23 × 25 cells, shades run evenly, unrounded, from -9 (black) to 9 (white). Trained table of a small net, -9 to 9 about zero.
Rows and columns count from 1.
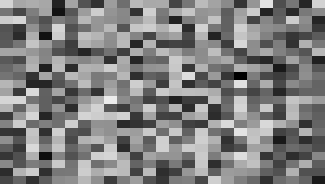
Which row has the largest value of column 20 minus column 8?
1
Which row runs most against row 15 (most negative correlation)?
7
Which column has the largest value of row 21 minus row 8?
20
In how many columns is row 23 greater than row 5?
11
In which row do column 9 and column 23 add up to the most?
13
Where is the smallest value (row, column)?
10, 19
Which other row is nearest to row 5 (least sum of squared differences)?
9
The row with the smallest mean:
23
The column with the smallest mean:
22
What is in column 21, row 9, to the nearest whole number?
1
